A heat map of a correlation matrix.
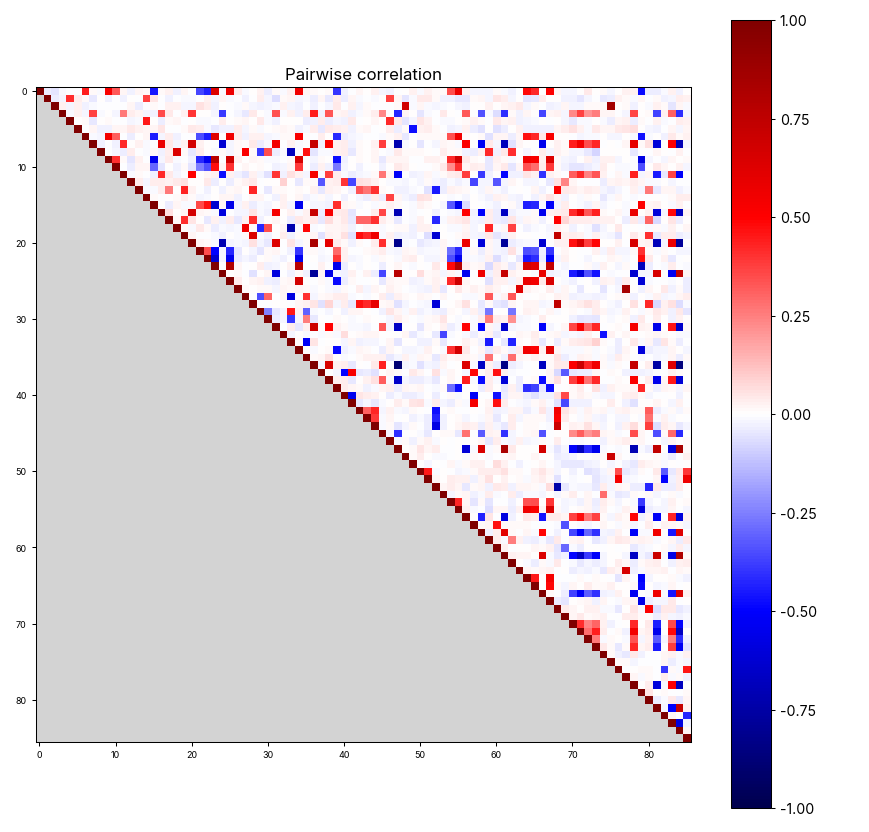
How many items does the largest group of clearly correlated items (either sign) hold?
23
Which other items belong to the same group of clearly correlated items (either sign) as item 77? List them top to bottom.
26, 63
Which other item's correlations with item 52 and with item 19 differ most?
68
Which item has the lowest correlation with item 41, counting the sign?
40
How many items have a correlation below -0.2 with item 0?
5
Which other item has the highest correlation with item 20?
36
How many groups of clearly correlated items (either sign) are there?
11
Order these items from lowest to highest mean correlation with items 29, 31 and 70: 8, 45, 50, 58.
58, 8, 50, 45
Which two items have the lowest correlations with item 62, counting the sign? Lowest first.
33, 29
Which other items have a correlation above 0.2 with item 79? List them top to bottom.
15, 21, 22, 39
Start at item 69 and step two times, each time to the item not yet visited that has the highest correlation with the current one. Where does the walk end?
12
